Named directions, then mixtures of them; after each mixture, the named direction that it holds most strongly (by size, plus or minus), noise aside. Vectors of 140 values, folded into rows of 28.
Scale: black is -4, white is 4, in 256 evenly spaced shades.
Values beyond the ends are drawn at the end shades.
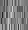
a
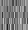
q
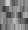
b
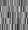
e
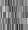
a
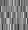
e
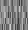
e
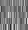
e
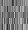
q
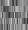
q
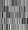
q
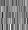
q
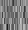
q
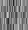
e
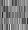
q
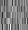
a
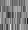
e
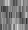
b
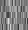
e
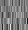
e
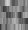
b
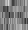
b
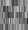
b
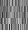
a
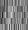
a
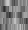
b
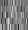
a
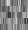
b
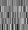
e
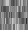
b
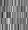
a
